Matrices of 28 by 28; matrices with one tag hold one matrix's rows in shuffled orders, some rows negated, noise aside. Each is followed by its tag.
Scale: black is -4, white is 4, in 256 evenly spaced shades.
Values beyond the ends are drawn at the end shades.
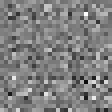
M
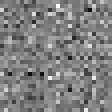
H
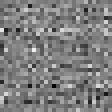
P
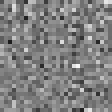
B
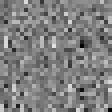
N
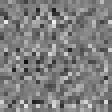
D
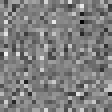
N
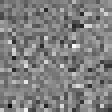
B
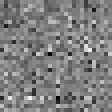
H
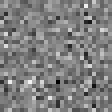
H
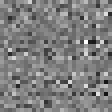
M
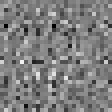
D
